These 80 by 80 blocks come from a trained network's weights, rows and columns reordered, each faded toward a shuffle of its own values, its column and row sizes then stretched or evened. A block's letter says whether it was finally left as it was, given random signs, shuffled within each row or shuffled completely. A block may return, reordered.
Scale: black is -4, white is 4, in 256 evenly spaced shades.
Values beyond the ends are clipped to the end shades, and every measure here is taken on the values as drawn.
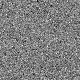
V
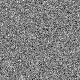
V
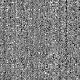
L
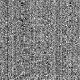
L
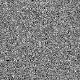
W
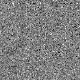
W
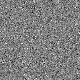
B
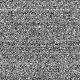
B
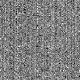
L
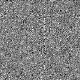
W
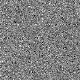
W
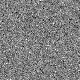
V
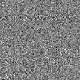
L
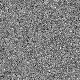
V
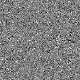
W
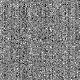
L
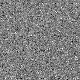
B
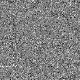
W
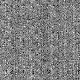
L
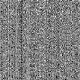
L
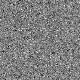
B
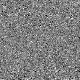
B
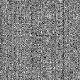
L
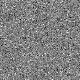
W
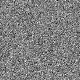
B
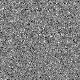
B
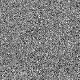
W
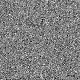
V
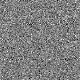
W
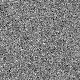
V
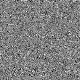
B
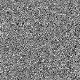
W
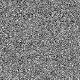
W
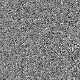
W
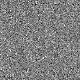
W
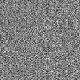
L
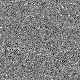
B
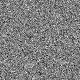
V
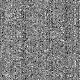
L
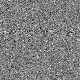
B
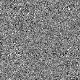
W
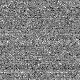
B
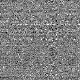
L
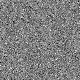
V
